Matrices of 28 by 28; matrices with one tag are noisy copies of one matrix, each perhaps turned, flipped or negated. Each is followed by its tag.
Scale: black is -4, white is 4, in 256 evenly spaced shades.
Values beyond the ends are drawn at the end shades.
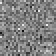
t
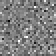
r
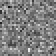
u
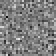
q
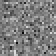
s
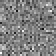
t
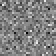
r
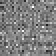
t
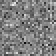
s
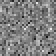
u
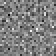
r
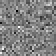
t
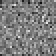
q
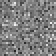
s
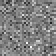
t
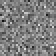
r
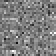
s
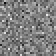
r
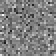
q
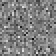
u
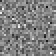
r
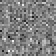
u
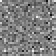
q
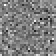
q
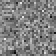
s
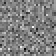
r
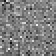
t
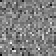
q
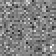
t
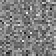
t
